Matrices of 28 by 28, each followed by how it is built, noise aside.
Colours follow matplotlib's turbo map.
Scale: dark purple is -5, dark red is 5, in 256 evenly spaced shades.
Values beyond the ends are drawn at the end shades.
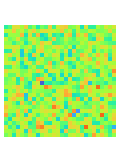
repeating columns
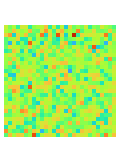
repeating columns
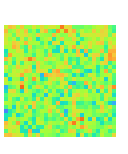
smooth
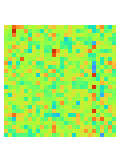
uneven columns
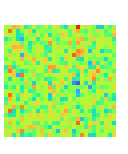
uneven columns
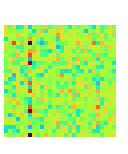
uneven columns
